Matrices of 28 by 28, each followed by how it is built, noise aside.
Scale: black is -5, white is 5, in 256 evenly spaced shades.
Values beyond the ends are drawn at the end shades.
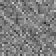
Toeplitz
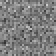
repeating rows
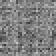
blocks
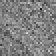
Toeplitz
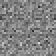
repeating columns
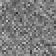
Toeplitz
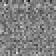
repeating columns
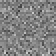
repeating columns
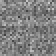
blocks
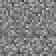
repeating columns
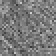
Toeplitz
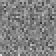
repeating columns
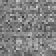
blocks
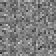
repeating rows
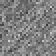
Hankel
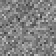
Hankel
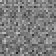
repeating columns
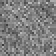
Toeplitz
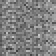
repeating rows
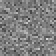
repeating columns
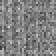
blocks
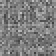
blocks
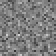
repeating columns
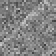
Hankel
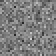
repeating rows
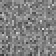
repeating columns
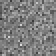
repeating rows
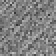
Hankel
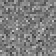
repeating columns
